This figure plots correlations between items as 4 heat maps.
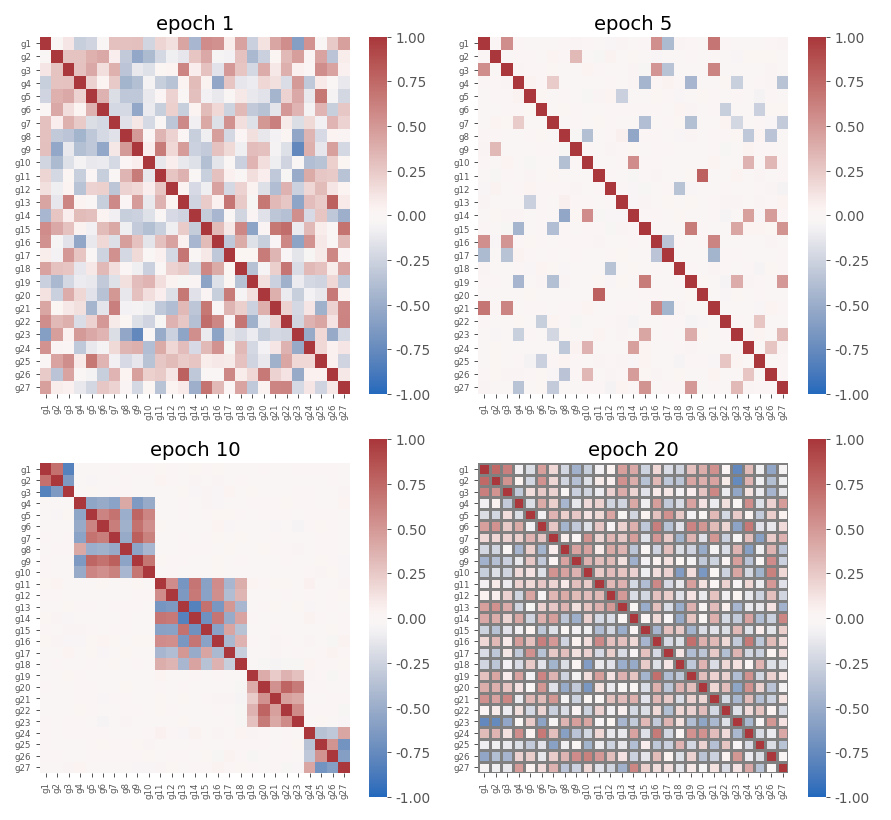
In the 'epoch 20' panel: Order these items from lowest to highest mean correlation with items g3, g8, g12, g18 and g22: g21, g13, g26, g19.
g19, g26, g21, g13
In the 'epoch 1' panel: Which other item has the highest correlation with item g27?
g15
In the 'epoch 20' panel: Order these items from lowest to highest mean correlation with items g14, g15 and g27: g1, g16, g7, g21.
g16, g1, g21, g7
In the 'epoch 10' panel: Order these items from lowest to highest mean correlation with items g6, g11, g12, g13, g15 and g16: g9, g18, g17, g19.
g17, g19, g18, g9
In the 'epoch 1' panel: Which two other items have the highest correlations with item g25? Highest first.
g5, g3
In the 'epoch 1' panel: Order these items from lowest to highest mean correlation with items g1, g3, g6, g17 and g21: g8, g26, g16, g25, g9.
g8, g9, g16, g25, g26
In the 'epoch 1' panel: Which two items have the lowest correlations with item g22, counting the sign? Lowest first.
g19, g14
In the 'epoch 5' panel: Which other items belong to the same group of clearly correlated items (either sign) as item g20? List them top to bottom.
g11
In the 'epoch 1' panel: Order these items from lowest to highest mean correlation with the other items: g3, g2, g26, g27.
g2, g27, g26, g3
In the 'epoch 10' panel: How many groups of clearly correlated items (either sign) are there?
5
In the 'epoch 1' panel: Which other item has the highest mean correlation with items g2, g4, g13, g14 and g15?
g3
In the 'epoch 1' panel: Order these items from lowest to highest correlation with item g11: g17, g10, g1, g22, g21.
g21, g10, g22, g17, g1
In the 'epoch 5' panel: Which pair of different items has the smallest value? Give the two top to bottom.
g8, g14
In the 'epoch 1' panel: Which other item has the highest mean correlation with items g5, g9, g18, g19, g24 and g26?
g13
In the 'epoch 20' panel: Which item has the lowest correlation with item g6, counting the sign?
g23
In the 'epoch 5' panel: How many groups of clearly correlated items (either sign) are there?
8
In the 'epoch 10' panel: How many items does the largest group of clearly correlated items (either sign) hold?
8
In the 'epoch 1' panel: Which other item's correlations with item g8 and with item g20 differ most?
g17
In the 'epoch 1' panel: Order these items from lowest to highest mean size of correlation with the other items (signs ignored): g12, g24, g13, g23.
g12, g24, g13, g23
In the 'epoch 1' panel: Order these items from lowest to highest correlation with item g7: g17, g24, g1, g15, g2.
g2, g24, g1, g15, g17
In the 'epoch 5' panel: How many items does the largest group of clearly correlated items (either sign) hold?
6
